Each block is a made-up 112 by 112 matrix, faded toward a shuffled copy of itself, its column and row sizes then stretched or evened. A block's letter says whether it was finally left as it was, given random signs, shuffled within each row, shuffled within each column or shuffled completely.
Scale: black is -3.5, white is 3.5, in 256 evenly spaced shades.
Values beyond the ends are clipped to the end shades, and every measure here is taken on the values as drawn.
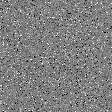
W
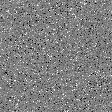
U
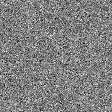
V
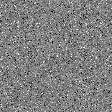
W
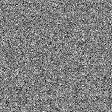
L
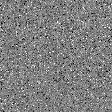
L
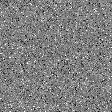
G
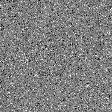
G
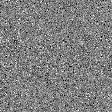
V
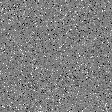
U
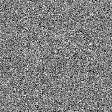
L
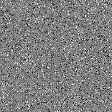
L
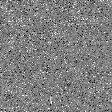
L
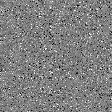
L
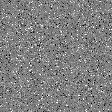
V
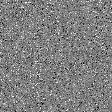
W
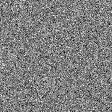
U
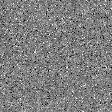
V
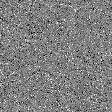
W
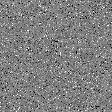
G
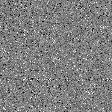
V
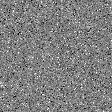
U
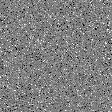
W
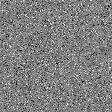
G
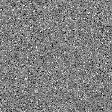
V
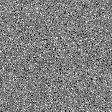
G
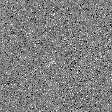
W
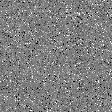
L
